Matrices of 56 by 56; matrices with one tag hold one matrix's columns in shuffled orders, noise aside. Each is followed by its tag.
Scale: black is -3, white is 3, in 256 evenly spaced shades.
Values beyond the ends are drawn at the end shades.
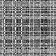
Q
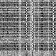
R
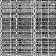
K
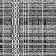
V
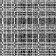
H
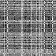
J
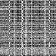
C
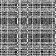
H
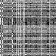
V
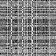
Q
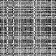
Q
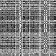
J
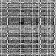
V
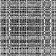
Q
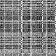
J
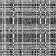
H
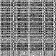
R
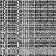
C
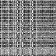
C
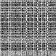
R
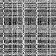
V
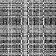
V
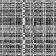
V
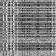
R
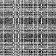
H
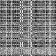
C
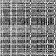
V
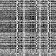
J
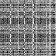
H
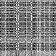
R
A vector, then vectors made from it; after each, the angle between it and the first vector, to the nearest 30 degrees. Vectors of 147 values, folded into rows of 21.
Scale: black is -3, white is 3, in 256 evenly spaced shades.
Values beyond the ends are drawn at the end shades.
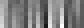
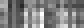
90 degrees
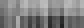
120 degrees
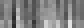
90 degrees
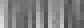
30 degrees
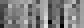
150 degrees
